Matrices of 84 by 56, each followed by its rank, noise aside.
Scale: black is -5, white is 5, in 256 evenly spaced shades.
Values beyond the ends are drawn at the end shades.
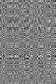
three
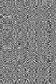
six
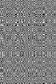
four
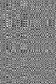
four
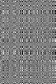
two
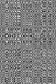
four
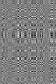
two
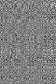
six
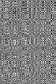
four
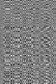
three
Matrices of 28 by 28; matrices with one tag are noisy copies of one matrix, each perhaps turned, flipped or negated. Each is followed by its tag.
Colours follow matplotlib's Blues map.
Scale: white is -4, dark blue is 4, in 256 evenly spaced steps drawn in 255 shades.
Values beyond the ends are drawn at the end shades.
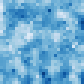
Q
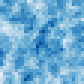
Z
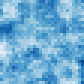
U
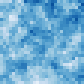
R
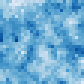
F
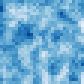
Q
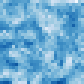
Q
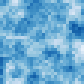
U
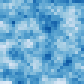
Q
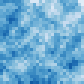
R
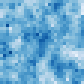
Z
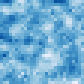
Q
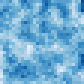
Q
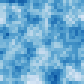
U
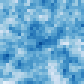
Z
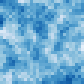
F
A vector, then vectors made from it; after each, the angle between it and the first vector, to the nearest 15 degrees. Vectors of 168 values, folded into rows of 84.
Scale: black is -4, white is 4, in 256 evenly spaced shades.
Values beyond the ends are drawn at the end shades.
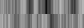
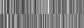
105 degrees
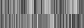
135 degrees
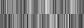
135 degrees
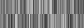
120 degrees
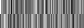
75 degrees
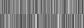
90 degrees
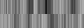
15 degrees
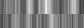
165 degrees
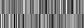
75 degrees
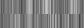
135 degrees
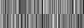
105 degrees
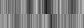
30 degrees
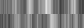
165 degrees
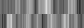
135 degrees
